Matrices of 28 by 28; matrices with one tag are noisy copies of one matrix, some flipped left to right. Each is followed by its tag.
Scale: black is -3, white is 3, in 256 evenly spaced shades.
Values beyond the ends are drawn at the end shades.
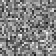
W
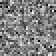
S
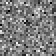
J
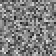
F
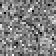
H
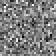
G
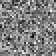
G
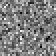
G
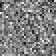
H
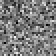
S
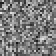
H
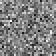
F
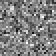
S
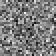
F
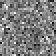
H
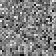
W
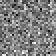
G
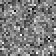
J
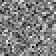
H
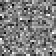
J
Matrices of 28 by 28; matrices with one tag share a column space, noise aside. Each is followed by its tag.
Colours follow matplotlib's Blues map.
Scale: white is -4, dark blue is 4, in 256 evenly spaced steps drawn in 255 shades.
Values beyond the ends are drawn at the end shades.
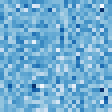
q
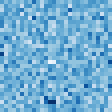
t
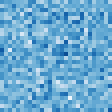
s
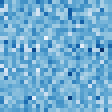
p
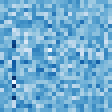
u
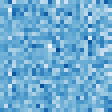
p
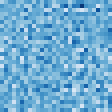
q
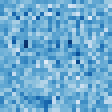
t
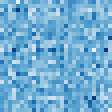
p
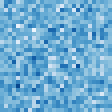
q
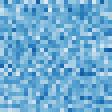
p
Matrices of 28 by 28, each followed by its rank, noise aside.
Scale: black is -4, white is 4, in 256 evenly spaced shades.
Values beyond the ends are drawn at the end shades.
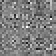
four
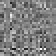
three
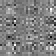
three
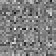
five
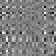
two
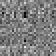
five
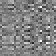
three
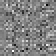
five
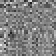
five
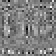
three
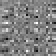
two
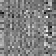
four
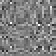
four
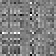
three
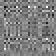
two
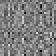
three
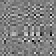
two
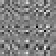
two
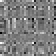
three
